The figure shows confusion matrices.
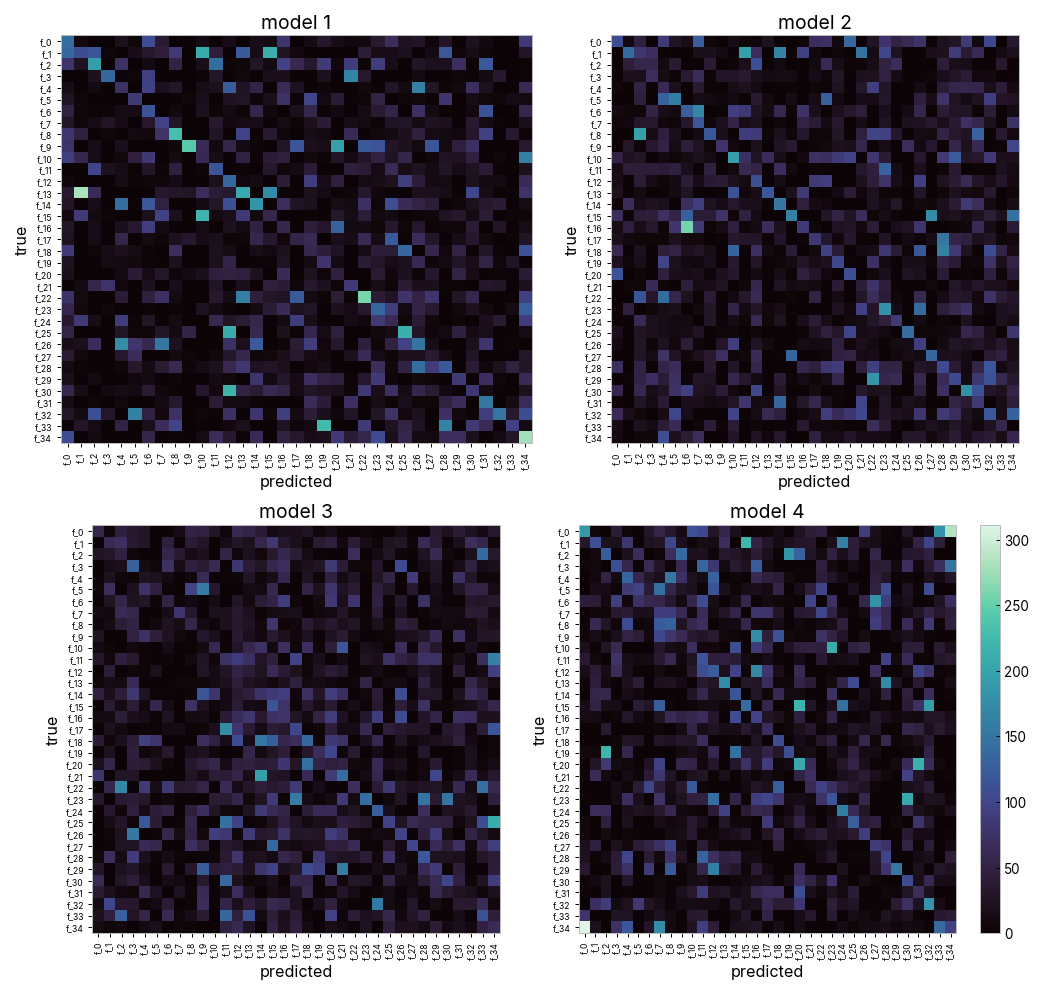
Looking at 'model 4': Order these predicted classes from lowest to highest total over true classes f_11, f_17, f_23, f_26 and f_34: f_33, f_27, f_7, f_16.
f_27, f_16, f_33, f_7
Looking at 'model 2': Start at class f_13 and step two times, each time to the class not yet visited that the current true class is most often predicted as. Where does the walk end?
f_29
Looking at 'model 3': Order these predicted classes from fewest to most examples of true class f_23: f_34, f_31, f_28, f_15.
f_31, f_34, f_15, f_28
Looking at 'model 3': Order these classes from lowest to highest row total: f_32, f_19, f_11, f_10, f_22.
f_19, f_10, f_32, f_11, f_22
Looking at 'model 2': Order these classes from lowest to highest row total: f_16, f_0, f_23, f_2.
f_2, f_23, f_16, f_0
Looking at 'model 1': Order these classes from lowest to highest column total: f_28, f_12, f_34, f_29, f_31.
f_29, f_28, f_31, f_12, f_34
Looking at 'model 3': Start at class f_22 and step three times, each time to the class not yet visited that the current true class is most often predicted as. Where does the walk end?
f_11
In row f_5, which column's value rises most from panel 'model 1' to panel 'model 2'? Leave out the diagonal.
f_4
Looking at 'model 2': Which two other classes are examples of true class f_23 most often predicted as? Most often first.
f_26, f_21
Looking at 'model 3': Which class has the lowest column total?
f_7
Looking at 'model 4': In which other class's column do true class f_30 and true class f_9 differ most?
f_16
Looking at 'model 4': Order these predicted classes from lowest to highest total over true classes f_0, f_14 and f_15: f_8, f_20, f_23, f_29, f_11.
f_29, f_8, f_23, f_11, f_20
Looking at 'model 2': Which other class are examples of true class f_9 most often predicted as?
f_34
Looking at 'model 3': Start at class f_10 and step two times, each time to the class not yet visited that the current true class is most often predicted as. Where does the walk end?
f_14
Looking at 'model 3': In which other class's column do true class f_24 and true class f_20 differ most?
f_18
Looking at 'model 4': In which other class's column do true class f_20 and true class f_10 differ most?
f_23
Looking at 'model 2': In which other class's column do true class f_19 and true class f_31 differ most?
f_14
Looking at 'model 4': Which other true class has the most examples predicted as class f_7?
f_34
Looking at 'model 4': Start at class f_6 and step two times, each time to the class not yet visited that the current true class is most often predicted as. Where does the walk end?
f_8
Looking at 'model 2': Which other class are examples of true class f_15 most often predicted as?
f_27
